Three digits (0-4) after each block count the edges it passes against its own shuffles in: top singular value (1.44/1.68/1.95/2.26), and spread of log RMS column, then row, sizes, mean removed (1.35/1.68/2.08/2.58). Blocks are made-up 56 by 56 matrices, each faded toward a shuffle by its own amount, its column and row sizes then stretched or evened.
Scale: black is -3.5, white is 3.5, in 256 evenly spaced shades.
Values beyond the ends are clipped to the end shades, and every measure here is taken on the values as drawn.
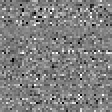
1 2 4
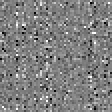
2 4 1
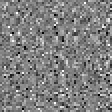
3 3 0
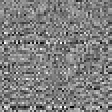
4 0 4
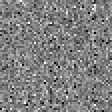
1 2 0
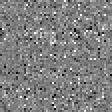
0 2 2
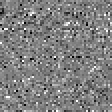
2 0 3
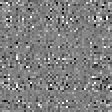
1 2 4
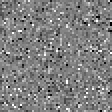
1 1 1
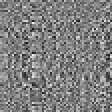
4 3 3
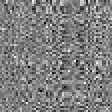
4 3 1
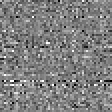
1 1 4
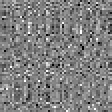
4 2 0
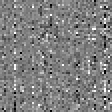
1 4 1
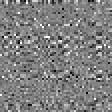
4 0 3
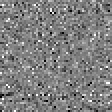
1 0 2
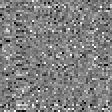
2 0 3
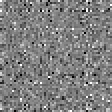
3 1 2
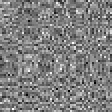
4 0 0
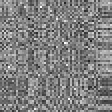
4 0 0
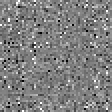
1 3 3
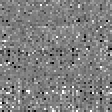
1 1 3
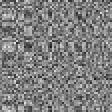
4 2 1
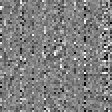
1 4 0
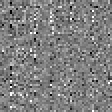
2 3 1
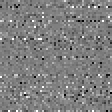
0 0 4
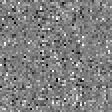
0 1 2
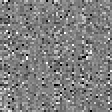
3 3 0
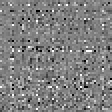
0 3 4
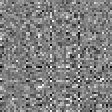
4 3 3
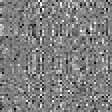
4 3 1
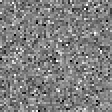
0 1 0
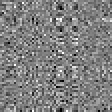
4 3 2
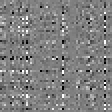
4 4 4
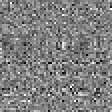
3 1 3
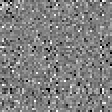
3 2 1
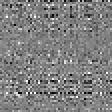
4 2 4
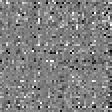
1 3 4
